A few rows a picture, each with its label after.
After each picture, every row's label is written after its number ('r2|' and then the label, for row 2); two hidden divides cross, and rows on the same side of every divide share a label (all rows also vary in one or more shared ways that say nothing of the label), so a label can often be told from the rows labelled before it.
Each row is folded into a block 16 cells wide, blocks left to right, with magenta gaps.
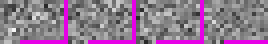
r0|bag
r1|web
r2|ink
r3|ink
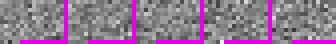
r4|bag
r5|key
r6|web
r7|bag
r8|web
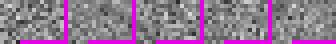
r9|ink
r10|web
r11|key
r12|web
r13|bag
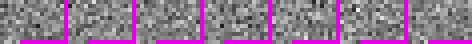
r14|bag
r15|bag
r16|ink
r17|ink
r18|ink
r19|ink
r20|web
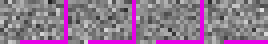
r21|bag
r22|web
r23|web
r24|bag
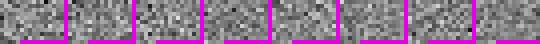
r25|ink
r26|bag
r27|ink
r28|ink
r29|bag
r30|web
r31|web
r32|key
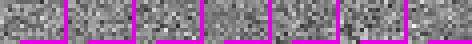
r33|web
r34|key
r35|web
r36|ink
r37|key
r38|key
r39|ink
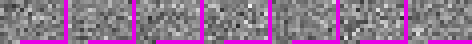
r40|bag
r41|web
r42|web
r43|web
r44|key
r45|web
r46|bag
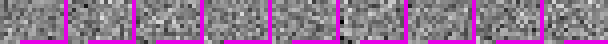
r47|bag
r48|bag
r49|ink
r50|bag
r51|key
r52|key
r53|ink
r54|key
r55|web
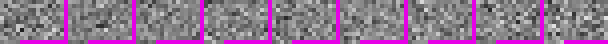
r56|web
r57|web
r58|bag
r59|bag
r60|web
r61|key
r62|ink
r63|key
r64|bag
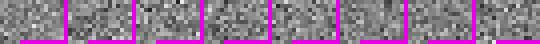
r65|key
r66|key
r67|key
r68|key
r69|key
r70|bag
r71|web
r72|bag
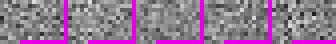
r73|ink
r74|key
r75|web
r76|ink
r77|web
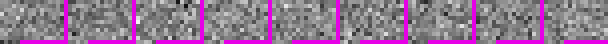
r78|key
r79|bag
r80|ink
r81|web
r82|web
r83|bag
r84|web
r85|bag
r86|web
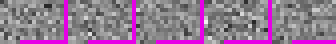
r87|ink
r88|bag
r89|ink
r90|bag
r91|key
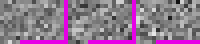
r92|web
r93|ink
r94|key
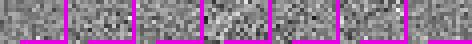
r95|web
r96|web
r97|web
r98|ink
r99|web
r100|bag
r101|ink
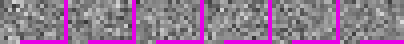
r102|ink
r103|web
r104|key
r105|bag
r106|bag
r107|bag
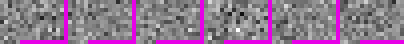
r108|web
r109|bag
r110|ink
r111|key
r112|web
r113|bag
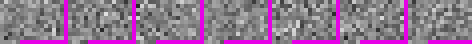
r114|key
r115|bag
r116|bag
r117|bag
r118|key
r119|ink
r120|bag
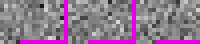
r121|key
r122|key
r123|key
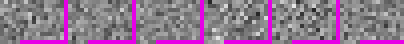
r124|key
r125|ink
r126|web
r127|bag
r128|web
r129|ink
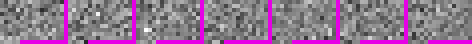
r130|bag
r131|key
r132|bag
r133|key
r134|web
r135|ink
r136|key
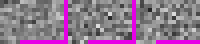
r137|ink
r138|ink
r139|bag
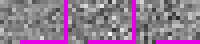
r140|web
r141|web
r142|key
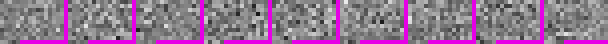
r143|web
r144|web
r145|ink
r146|ink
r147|bag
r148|key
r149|ink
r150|key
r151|web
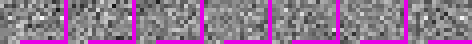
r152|web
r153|bag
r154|bag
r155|ink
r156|ink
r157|key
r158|ink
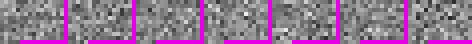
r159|web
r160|web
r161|ink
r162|bag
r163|ink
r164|bag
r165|ink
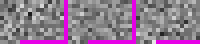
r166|bag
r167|web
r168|ink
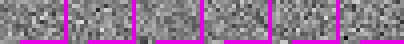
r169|bag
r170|ink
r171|key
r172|web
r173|key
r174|key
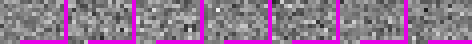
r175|key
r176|web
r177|ink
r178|bag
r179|bag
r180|ink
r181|web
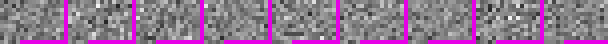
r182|bag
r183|key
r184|key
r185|web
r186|ink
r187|bag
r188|bag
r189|web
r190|key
